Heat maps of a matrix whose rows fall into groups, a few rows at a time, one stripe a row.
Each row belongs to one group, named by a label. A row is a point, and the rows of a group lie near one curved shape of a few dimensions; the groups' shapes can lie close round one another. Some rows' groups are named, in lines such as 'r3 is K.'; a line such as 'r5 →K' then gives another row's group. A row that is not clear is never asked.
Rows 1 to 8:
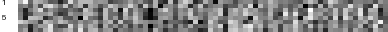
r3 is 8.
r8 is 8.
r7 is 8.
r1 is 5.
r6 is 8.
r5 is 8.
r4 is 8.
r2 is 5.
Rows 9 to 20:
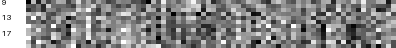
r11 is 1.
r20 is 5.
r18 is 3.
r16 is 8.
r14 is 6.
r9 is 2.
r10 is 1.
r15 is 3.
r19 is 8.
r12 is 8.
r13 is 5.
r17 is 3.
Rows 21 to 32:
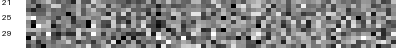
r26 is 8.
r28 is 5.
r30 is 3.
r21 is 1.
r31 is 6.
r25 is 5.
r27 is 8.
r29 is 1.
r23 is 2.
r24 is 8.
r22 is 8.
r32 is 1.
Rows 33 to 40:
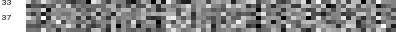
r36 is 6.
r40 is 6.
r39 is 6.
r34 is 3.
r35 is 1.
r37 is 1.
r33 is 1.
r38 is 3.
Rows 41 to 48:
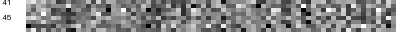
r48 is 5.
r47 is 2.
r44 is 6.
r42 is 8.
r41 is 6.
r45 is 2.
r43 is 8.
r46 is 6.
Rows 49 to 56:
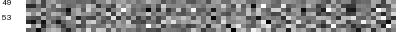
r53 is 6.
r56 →8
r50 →6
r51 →8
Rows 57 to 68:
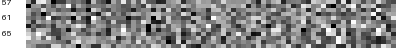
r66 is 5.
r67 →5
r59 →1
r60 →6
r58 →3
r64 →8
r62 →8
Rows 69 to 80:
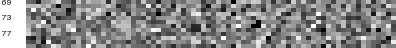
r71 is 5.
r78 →2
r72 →8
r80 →8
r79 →1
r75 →8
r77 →3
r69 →8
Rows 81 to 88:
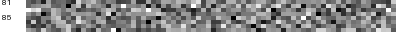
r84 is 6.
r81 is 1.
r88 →6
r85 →8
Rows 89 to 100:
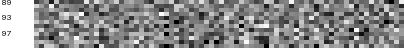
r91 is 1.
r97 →3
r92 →5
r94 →5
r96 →5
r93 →8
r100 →8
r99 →8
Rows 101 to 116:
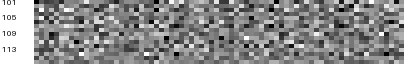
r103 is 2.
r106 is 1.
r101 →2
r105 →5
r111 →5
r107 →2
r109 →6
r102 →5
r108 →1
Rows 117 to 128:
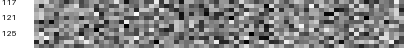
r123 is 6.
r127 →2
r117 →5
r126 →8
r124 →8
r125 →5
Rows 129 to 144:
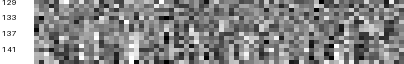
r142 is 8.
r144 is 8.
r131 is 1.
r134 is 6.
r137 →1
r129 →5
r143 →8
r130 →6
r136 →3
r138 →3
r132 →2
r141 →2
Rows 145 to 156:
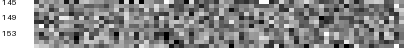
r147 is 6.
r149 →5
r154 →8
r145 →3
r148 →6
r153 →8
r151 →5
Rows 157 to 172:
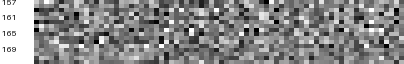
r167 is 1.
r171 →1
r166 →1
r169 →3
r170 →3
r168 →5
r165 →6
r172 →2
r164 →3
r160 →8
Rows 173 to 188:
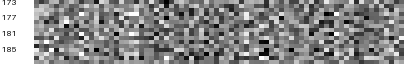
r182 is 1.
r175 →6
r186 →8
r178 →5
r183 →8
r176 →8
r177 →3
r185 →1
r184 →2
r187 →3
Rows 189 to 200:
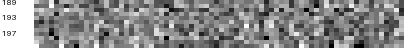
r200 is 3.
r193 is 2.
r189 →1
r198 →1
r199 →3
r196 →6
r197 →6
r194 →6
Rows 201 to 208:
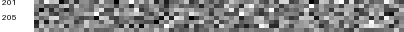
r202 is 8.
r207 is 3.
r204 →1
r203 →2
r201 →8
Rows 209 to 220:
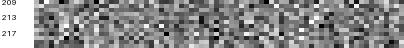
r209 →8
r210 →5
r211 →1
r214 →8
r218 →3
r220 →1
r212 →3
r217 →3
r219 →1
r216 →3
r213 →6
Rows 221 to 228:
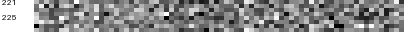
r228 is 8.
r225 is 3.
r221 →8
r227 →3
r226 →6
